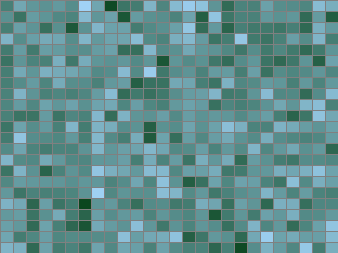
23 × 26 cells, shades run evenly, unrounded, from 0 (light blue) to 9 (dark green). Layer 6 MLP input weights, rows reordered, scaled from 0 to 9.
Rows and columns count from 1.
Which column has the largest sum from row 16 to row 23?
7
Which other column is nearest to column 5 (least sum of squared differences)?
3
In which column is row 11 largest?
23
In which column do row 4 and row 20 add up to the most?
17
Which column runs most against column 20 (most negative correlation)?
15
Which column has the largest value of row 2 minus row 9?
26
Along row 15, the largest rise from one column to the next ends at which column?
19
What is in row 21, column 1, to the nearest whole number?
3
